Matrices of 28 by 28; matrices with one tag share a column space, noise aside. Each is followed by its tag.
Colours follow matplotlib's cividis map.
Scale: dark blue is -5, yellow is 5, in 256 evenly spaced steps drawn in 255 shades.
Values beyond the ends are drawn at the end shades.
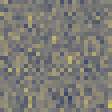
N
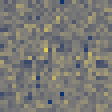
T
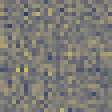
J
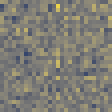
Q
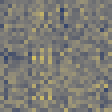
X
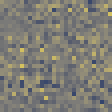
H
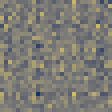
T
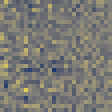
H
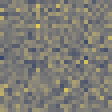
H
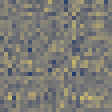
N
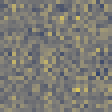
Q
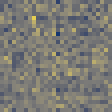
Q
